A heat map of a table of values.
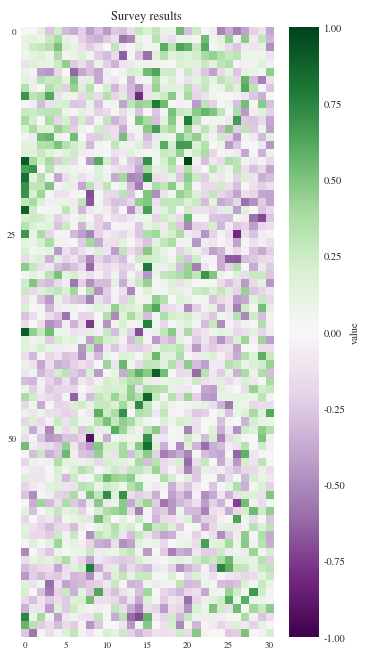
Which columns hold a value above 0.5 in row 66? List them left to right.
8, 24, 25
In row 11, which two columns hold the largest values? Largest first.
20, 26
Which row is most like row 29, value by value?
73
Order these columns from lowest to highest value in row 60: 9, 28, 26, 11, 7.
28, 11, 7, 9, 26
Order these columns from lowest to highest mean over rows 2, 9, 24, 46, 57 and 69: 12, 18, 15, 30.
30, 18, 12, 15
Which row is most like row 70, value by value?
66
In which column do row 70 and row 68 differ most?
25
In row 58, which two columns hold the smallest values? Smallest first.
26, 17
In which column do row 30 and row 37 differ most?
0
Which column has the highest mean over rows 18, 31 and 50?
15
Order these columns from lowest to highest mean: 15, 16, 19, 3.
3, 19, 16, 15
